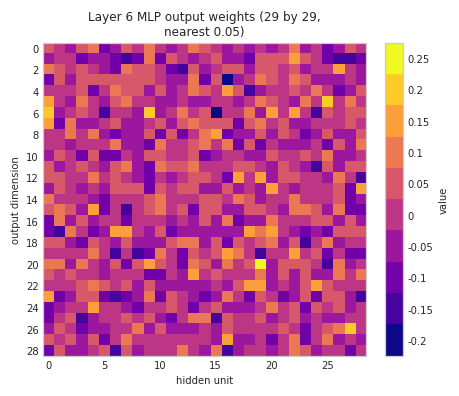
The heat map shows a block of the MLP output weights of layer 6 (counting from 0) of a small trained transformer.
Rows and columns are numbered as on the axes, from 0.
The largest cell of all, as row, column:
20, 19
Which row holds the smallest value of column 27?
1
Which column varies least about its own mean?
21
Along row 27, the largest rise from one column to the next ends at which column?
16
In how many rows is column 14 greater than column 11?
15
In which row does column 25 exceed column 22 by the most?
5
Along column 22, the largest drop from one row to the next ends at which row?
7
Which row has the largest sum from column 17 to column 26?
22
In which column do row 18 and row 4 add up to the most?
13
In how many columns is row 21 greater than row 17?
14
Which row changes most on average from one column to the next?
6
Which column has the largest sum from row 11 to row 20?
10
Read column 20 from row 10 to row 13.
0.05 -0.05 -0.05 0.15
